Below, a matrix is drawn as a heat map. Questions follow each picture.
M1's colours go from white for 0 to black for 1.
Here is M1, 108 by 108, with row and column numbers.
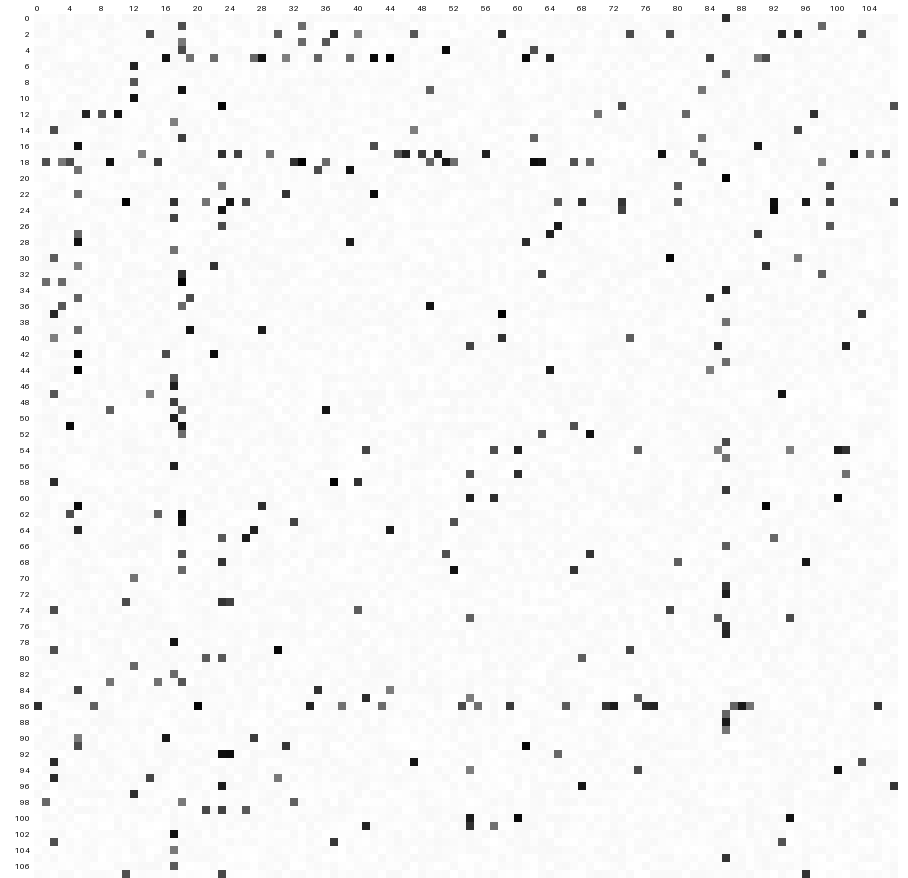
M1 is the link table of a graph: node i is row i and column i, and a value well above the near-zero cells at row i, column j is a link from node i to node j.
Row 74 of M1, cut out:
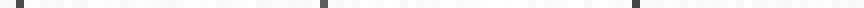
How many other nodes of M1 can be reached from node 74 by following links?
11
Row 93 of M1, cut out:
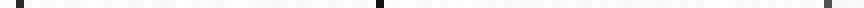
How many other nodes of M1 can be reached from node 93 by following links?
11
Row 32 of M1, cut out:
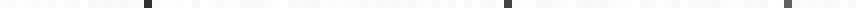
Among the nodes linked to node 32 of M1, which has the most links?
node 18
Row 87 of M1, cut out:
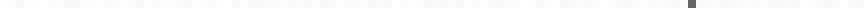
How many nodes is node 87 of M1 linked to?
1
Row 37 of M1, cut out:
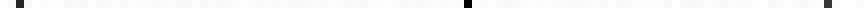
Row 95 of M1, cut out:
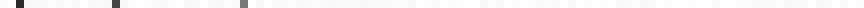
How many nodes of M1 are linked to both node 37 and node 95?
1
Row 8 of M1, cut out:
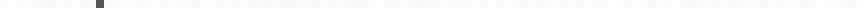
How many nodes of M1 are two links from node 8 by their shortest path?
5
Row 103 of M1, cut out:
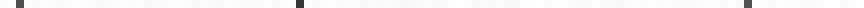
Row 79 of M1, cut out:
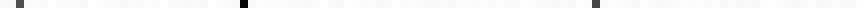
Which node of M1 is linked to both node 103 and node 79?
node 2
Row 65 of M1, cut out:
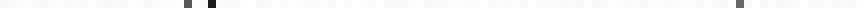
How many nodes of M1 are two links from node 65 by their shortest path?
10
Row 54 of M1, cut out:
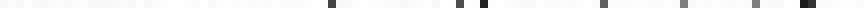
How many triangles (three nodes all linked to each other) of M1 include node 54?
8
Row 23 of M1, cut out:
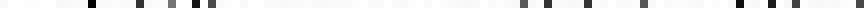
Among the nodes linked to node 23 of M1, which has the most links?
node 17
